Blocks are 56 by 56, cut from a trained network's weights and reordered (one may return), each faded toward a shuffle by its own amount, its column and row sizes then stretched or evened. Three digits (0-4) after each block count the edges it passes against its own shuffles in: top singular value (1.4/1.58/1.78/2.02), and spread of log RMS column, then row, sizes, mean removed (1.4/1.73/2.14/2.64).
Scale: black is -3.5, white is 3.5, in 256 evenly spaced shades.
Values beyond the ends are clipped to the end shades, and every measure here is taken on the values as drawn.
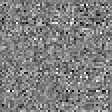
2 1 3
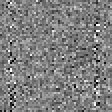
2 3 0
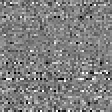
0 0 4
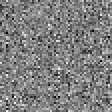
0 3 0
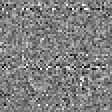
2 1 3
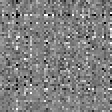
2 4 3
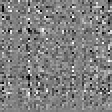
1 4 4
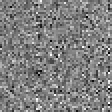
1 3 0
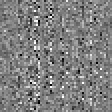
1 4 1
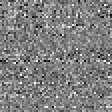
1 0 4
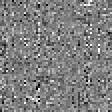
1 4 2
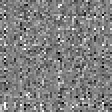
2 4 2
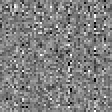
1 4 1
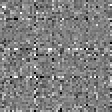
2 3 3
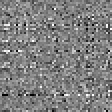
4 2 3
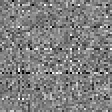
4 2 3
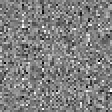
0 3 0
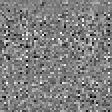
0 3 4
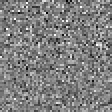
0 1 2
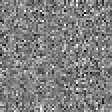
1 3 1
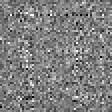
2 3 1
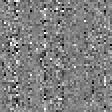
0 4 0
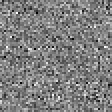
0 0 2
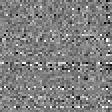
3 1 4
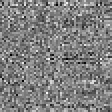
4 0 2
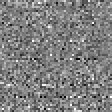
0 1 3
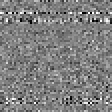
4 1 4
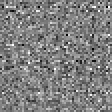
1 1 3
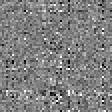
3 3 2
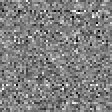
1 1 3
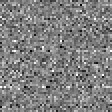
0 1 3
